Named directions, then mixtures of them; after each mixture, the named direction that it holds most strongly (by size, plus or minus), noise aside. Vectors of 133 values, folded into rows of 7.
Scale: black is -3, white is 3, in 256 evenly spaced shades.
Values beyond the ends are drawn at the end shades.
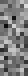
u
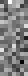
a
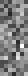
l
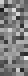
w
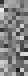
w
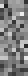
l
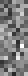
l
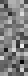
a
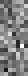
l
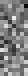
u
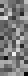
l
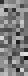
w
